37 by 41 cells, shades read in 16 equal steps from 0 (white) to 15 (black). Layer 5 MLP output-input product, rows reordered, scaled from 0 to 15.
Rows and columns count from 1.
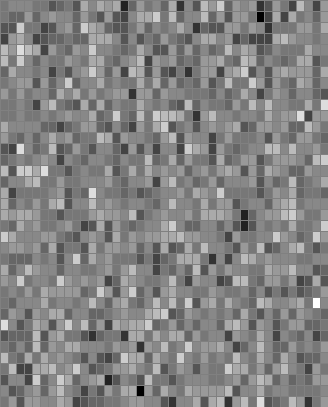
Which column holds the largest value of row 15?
8
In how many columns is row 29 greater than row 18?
12
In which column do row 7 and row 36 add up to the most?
18
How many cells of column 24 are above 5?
30
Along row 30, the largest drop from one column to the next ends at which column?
15
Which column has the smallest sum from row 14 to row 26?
37
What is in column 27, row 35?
8
